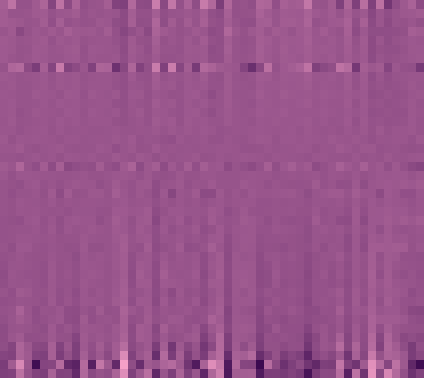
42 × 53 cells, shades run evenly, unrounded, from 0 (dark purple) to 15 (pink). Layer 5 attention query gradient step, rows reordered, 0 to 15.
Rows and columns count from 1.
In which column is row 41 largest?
16
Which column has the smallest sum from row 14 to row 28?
20
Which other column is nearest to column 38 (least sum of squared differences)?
6
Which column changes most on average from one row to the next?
22
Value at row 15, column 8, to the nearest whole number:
8
